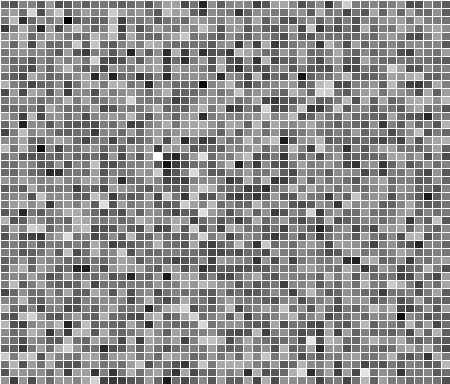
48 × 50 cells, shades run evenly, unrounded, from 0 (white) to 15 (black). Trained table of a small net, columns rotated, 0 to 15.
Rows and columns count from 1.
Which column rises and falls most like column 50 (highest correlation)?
2
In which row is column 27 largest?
21
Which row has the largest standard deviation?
47
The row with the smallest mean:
45
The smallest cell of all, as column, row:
18, 20
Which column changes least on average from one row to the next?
24
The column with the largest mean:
19
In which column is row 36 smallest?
44
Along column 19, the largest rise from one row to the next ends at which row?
35
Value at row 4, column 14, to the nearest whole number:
11
